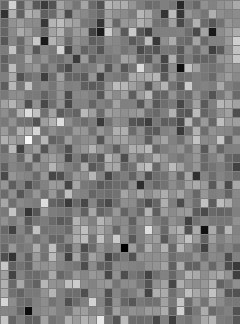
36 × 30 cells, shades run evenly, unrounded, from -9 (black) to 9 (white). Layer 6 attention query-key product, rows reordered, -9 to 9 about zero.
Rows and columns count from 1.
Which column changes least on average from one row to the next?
29
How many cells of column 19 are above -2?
24
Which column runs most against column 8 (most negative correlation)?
13
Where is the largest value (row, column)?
16, 4
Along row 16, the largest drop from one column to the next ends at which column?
5
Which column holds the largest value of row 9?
20
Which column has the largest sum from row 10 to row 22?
28
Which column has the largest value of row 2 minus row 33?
19
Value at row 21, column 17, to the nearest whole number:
1
